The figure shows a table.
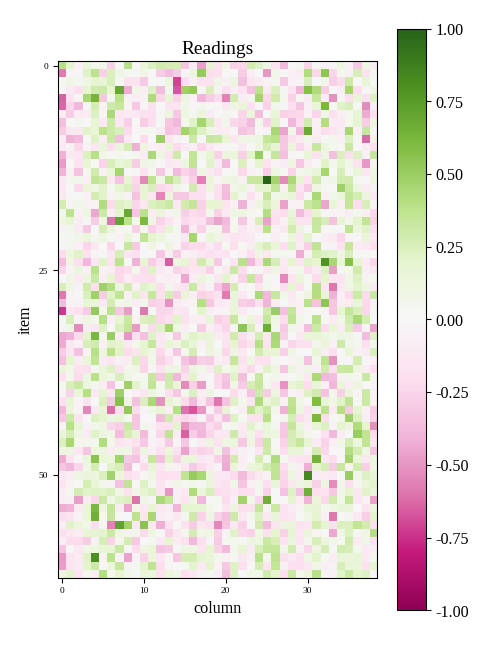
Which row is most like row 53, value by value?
32
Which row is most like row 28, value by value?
4
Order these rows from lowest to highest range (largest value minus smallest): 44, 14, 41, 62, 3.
62, 44, 41, 3, 14
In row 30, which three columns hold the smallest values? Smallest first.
0, 10, 8
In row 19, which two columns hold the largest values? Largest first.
7, 10
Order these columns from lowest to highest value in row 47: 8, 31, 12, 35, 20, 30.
20, 12, 30, 8, 31, 35
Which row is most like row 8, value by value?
50
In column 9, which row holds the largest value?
55
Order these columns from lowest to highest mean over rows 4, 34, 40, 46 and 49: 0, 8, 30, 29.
0, 8, 30, 29
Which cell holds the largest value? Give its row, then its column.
14, 25
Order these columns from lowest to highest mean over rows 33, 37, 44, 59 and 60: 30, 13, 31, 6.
13, 30, 31, 6
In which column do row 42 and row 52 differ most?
16
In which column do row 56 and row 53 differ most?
25
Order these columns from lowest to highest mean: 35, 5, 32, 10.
10, 32, 5, 35
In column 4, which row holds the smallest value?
18
